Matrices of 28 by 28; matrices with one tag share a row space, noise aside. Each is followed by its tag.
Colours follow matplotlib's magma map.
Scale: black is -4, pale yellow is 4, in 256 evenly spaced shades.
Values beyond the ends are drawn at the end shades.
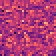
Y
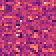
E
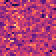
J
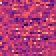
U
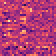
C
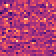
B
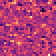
J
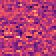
E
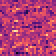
U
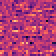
U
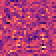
J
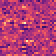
C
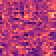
U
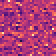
E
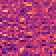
C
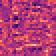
U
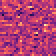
E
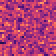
Y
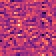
J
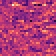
U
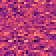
Y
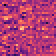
C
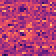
C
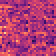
B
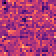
C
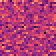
Y
